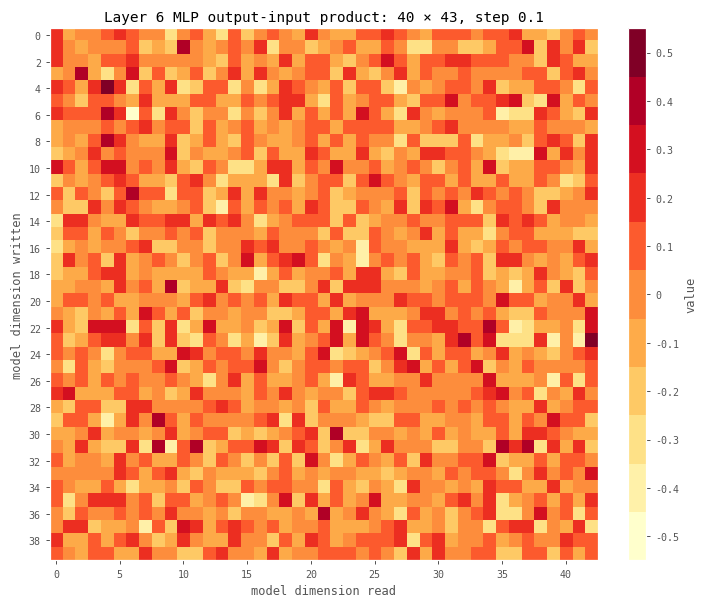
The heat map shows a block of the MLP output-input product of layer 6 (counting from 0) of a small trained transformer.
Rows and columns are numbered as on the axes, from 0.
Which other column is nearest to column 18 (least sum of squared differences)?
25
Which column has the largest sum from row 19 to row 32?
34
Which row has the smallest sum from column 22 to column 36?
8
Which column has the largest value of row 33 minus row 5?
38
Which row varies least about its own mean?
7
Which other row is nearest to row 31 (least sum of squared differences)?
37
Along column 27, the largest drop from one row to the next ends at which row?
4
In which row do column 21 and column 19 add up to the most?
36
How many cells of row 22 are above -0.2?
32
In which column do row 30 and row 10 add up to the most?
22
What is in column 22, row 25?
0
